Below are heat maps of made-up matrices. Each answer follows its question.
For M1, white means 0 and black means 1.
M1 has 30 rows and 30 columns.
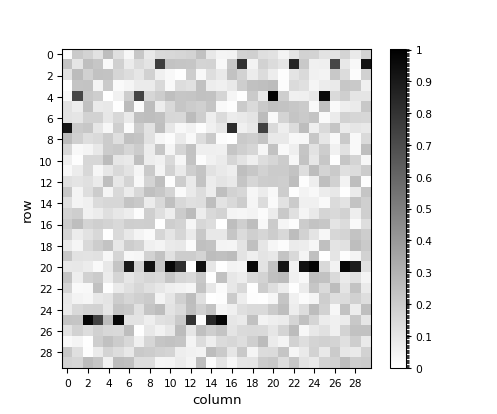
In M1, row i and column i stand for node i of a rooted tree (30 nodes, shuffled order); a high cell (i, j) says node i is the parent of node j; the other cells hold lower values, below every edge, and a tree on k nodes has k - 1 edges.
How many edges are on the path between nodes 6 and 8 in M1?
2
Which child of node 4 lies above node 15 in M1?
25
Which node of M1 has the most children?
20
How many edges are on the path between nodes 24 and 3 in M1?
4
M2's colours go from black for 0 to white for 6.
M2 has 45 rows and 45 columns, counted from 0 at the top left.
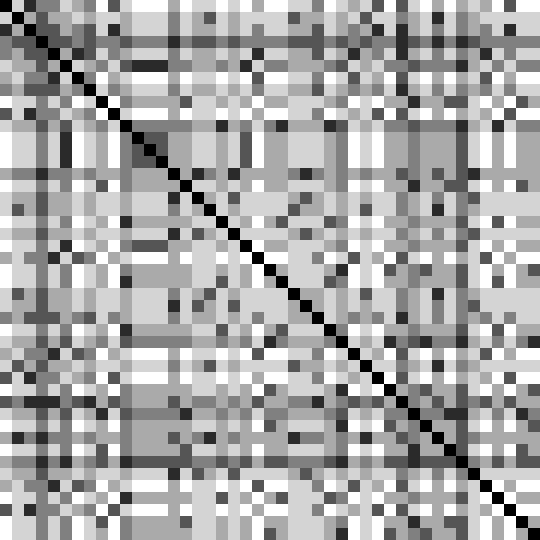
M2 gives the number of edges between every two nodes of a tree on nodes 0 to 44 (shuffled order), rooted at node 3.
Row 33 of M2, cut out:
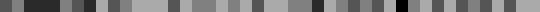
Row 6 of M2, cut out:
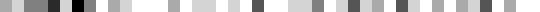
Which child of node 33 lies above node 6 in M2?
4
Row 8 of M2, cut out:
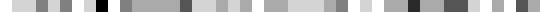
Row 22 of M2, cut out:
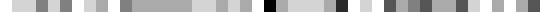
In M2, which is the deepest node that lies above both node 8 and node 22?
38
